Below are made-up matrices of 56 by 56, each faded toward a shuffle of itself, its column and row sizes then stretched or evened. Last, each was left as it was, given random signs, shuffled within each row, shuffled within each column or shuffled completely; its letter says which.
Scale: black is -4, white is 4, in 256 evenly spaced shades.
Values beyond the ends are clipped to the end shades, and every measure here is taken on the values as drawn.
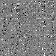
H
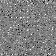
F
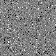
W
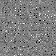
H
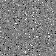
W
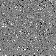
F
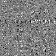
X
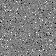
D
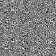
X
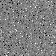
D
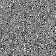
H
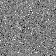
D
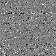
F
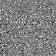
F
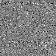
F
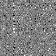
X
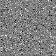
W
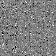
W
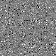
H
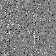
W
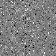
W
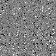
H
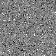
W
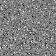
F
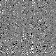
H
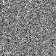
W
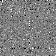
H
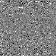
H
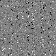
W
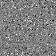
F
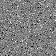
D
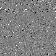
F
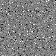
F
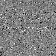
F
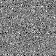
F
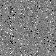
W
